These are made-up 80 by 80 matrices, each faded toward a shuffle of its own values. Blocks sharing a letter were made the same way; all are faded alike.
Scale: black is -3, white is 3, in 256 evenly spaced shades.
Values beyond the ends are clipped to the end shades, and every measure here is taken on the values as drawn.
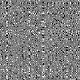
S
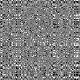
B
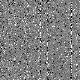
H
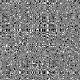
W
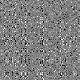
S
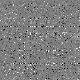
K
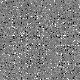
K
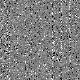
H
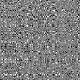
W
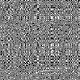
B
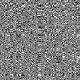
W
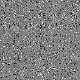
K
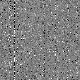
H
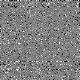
K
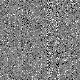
H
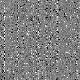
S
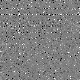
K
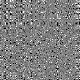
S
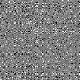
W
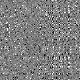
S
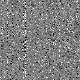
H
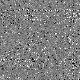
K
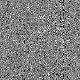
H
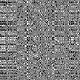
B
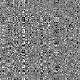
W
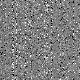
H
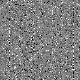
H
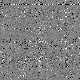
K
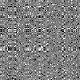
B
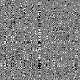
S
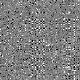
S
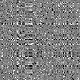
B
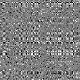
B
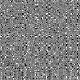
S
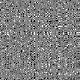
W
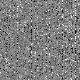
H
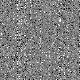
H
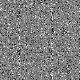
H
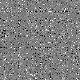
K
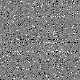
K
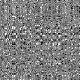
W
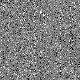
H
